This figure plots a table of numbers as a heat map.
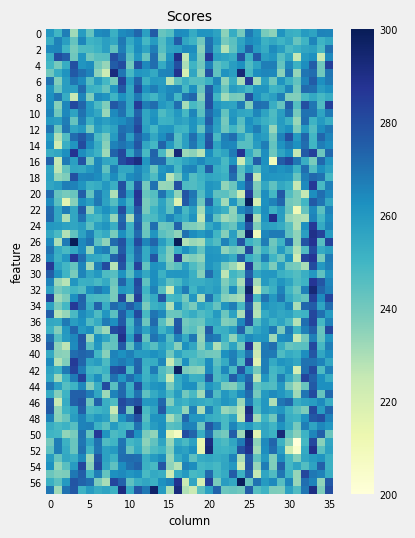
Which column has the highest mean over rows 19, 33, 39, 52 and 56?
33
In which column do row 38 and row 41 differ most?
26
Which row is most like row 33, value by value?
47
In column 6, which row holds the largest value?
50
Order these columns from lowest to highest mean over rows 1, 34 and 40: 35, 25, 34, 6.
34, 6, 35, 25
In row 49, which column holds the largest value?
20
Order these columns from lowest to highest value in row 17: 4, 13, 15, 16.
13, 16, 4, 15
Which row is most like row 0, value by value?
11
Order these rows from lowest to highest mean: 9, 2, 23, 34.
23, 2, 34, 9
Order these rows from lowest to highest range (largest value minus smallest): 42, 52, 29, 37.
37, 29, 42, 52
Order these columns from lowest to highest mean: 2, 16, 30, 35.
2, 30, 16, 35
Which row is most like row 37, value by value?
4
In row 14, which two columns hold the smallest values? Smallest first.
1, 7
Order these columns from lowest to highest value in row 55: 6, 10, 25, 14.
14, 10, 6, 25
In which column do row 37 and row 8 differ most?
3
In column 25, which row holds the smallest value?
9
